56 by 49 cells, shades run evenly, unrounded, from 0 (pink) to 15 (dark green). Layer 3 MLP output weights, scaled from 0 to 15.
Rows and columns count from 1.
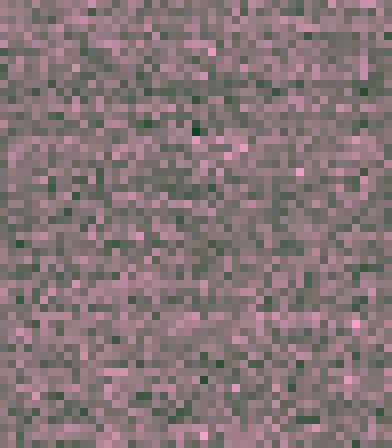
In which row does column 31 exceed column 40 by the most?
54
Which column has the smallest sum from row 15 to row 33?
6
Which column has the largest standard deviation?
25
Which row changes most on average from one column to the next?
38
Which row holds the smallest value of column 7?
37
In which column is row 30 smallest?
18
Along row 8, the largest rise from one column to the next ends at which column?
47
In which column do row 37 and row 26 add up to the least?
32
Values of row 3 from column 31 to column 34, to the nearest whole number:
4 6 6 6
